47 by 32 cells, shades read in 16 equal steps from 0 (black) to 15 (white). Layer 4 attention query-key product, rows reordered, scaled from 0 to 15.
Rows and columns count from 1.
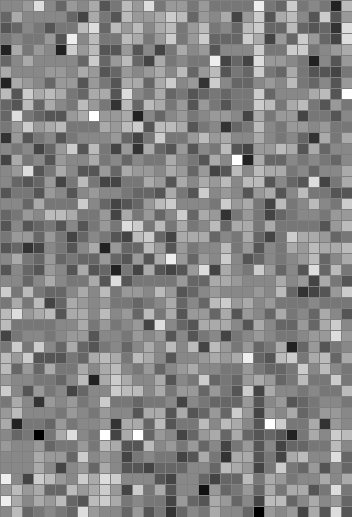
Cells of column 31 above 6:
34
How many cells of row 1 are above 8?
13
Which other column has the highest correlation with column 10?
1
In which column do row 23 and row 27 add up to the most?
32
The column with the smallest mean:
18
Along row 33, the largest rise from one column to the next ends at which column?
26
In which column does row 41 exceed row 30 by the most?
14
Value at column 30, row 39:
3
